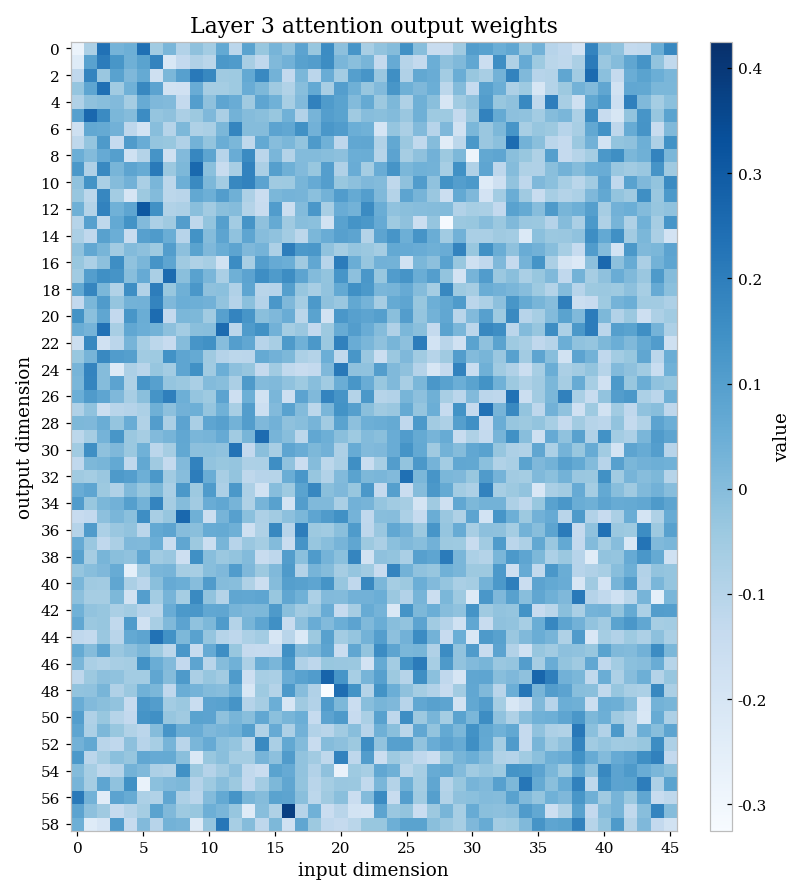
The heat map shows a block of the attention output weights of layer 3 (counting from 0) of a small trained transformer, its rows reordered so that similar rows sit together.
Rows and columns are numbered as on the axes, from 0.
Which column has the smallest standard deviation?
10
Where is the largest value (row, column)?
57, 16
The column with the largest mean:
6
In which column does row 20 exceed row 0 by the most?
0
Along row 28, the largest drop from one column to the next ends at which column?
31
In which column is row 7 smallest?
28
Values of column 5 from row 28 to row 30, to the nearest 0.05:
-0.1 -0.05 0.05
